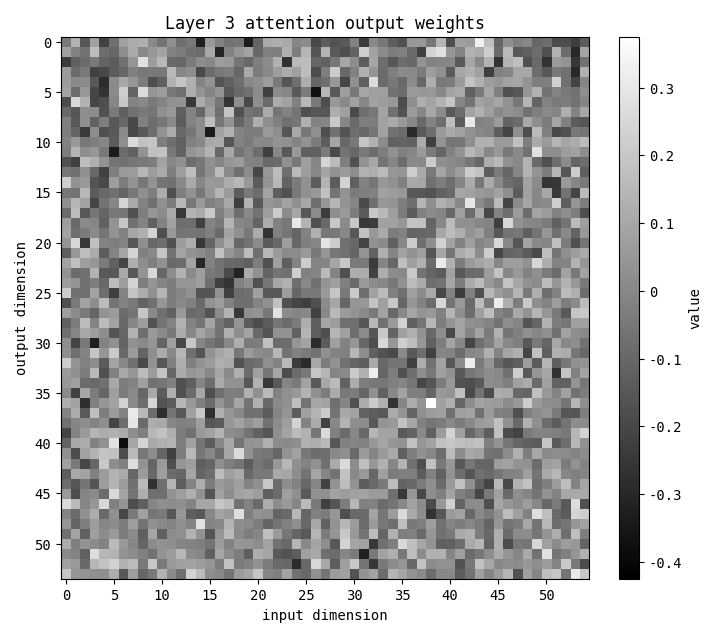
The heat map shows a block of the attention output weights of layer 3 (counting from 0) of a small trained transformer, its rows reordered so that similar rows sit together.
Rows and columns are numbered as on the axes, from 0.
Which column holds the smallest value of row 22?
14
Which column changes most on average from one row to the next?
31
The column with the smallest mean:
4
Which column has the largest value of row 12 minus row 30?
3
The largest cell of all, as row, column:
36, 38
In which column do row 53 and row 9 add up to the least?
15
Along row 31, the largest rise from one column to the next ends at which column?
49
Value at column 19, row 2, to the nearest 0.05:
-0.1
